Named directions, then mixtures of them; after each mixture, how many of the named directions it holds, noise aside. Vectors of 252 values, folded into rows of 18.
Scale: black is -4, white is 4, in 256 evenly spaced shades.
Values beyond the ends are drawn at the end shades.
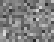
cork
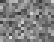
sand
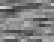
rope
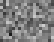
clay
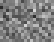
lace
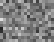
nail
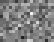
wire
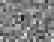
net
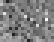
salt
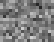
four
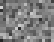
three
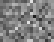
two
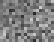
one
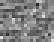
three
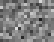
four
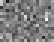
three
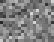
two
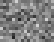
four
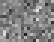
one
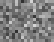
one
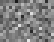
two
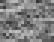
two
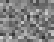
four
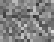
two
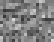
three
